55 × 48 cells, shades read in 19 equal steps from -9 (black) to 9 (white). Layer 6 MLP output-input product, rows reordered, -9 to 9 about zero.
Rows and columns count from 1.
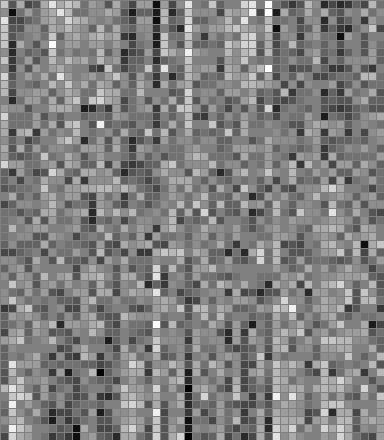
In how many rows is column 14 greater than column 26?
20
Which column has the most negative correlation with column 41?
24
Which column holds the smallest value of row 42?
29
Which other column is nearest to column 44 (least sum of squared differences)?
36
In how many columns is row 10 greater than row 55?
24
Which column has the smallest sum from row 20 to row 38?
19
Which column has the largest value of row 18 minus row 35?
21
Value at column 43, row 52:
3
